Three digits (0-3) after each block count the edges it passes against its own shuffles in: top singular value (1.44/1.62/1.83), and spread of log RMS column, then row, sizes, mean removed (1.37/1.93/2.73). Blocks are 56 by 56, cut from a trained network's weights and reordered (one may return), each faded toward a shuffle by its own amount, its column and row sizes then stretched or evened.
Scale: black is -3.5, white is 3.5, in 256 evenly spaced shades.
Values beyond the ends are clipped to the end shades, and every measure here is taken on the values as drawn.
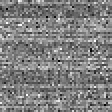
3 1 0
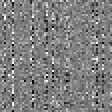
3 3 1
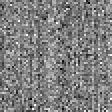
1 0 0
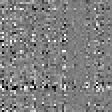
2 3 2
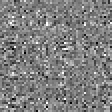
2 2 2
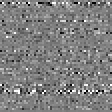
1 0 3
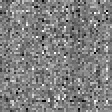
0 2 1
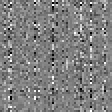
2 3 1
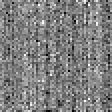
3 1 1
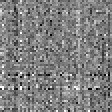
2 1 2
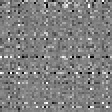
3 2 3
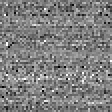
1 0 2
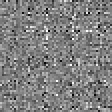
1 2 2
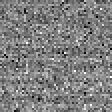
0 1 0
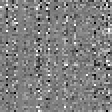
0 3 2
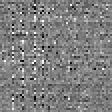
1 2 1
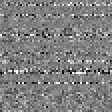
1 0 3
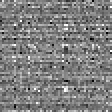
3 2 2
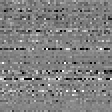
2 0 3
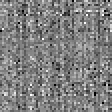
2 0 2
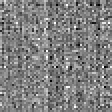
2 1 2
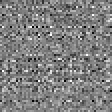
3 0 3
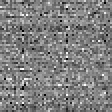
2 1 1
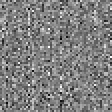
1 2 0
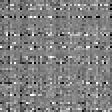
2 1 3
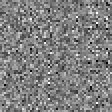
1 2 0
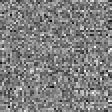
3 0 1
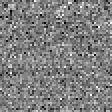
0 1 1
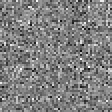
1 1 2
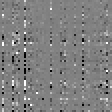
3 3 2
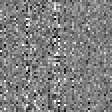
1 3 0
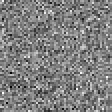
1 1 0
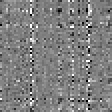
3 3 2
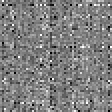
1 2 2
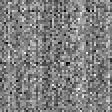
2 0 1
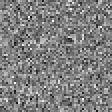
1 1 0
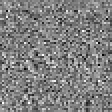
2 0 2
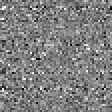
0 1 2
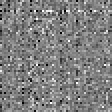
0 2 2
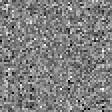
0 2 0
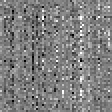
2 3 1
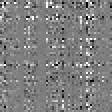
0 3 3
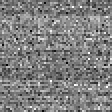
2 0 0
